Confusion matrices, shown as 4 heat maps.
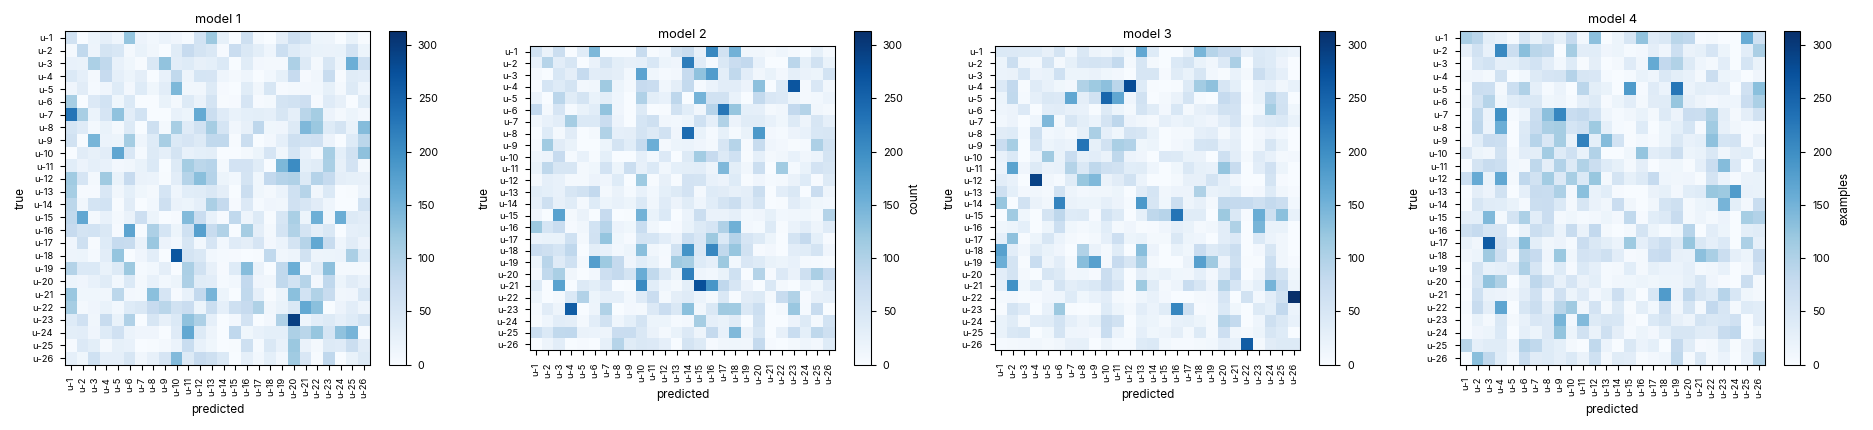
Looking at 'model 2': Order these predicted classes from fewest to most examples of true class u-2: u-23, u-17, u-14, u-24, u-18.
u-24, u-17, u-18, u-23, u-14
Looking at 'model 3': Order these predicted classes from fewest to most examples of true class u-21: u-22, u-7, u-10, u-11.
u-22, u-7, u-11, u-10
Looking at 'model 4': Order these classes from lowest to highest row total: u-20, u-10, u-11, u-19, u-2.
u-19, u-20, u-10, u-11, u-2
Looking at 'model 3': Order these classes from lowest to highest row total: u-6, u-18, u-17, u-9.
u-17, u-6, u-18, u-9
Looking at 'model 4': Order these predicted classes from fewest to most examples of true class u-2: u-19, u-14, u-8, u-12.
u-14, u-12, u-19, u-8
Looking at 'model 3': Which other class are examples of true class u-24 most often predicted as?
u-20
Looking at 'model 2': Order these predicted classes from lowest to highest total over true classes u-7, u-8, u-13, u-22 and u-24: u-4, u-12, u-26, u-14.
u-12, u-26, u-4, u-14
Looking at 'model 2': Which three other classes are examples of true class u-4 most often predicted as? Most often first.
u-23, u-20, u-7
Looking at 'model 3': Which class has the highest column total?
u-2
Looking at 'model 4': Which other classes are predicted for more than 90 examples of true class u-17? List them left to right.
u-3, u-6, u-15, u-20, u-25
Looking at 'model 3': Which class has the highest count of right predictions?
u-19
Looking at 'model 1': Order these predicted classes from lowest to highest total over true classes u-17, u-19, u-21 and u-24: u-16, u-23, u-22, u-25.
u-25, u-16, u-23, u-22
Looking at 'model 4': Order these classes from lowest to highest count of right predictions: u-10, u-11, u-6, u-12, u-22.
u-6, u-10, u-22, u-11, u-12
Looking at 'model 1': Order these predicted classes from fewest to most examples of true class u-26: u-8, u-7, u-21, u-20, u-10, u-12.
u-7, u-8, u-21, u-12, u-20, u-10
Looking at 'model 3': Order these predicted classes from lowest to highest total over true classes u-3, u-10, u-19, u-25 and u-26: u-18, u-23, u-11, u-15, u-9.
u-15, u-23, u-11, u-9, u-18
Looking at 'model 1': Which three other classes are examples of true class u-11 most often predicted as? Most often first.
u-20, u-19, u-23
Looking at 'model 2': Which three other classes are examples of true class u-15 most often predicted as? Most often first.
u-3, u-10, u-26
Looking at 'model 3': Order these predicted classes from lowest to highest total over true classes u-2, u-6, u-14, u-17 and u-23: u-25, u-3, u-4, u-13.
u-4, u-3, u-25, u-13
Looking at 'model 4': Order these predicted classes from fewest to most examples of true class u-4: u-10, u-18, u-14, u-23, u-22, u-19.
u-14, u-23, u-19, u-18, u-22, u-10
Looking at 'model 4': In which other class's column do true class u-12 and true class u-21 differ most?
u-18
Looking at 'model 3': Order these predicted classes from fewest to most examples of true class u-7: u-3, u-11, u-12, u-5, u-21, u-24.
u-3, u-12, u-24, u-21, u-11, u-5
